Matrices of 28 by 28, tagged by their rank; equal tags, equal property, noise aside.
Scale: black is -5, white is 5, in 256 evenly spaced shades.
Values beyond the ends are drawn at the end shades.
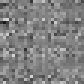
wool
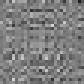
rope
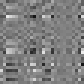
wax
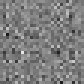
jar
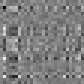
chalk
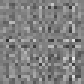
wax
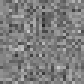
wool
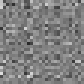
jar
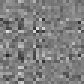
rope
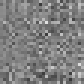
wool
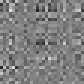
wax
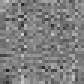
wool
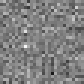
wool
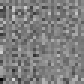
rope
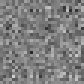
wool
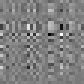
wax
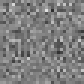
wool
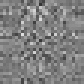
jar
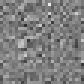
jar
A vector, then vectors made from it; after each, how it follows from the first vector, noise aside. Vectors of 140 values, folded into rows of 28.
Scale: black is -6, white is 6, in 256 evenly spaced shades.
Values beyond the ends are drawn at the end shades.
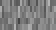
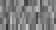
reversed, negated.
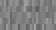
reversed, shrunk.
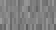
reversed, shrunk.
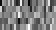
scaled up.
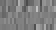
reversed, negated, partly zeroed.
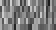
negated, scaled up.
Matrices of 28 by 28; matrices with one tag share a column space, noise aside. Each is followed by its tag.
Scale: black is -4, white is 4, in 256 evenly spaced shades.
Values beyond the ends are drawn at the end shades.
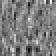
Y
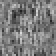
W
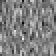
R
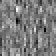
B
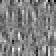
Y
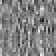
B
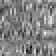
R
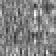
W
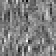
Y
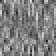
Y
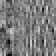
B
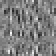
R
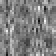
B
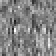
B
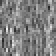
B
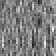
B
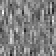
W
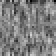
Y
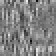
Y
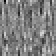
Y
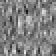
R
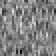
R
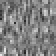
W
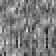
B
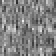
B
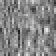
B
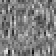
R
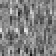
W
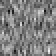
R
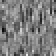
W
